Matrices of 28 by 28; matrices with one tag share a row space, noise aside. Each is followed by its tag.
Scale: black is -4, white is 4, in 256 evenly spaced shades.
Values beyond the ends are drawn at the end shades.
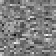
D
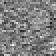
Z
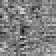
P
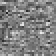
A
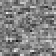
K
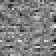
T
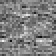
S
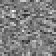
Z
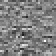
P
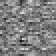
P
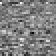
A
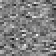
Z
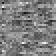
S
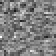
D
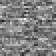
S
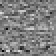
A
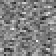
Z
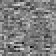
D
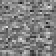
A
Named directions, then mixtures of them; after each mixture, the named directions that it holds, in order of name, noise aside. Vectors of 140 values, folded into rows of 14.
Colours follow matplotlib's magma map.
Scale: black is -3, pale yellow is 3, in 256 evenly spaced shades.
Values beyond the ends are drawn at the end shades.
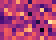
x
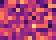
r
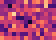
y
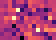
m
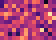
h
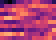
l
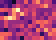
l, m, y.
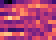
l.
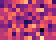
r, x, y.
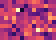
h, m.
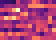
l, m.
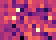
m.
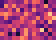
h.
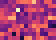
m, r, y.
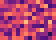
h, r.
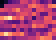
l, r.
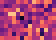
m, x, y.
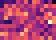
h, l, x.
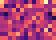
h, r.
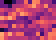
l, y.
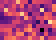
x.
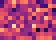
m, r.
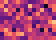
h, x, y.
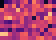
h, l, r.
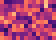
x, y.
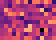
x, y.
